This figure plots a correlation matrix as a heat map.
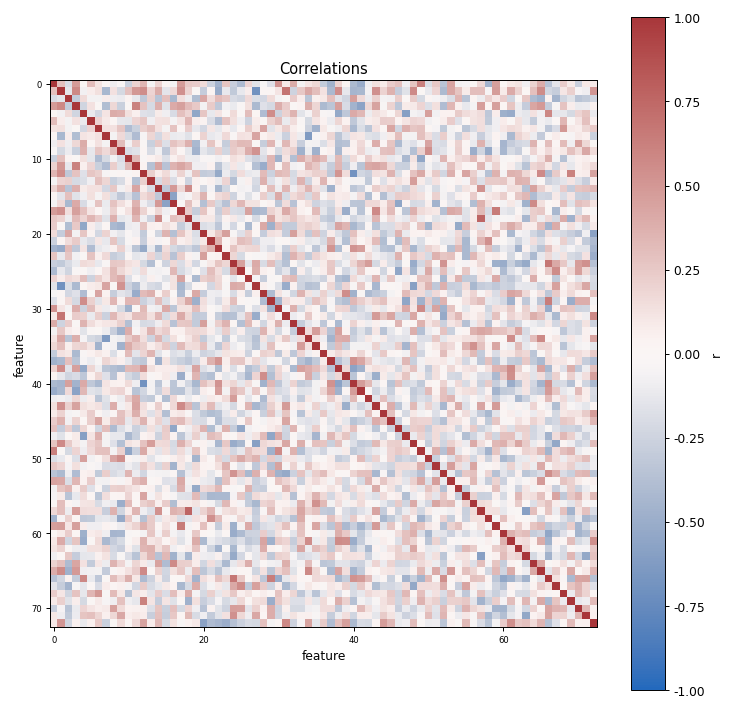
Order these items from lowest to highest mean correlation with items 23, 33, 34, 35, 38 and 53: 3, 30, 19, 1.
30, 19, 3, 1
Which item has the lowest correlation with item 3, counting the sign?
41
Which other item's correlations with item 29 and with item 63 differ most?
66
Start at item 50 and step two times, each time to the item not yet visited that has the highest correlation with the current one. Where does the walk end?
27
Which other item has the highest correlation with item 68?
6
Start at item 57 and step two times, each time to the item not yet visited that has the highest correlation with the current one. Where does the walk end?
14
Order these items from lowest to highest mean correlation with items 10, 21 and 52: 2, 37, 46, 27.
46, 27, 2, 37
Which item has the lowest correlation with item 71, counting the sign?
63
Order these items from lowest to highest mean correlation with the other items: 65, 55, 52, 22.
22, 52, 55, 65
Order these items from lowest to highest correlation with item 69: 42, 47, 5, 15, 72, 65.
42, 5, 15, 47, 72, 65
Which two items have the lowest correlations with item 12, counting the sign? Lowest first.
40, 22
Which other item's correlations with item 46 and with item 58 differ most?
21
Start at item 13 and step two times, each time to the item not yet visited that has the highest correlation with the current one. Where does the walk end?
1
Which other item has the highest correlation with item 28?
39
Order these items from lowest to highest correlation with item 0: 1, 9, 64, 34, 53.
9, 34, 64, 1, 53
